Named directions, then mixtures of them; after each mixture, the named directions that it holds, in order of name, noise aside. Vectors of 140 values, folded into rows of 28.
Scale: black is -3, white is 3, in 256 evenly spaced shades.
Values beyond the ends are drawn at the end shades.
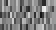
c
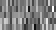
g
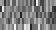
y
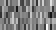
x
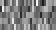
c, y.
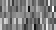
g.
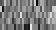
y.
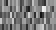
c.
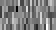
g, x.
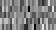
c, g.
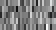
x.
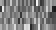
y.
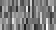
g, x.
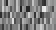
c.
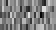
c.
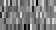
x, y.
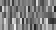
g, y.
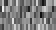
c, y.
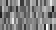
c, x.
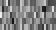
c, x.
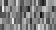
c, y.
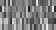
g, y.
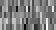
g, x.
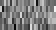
g, y.
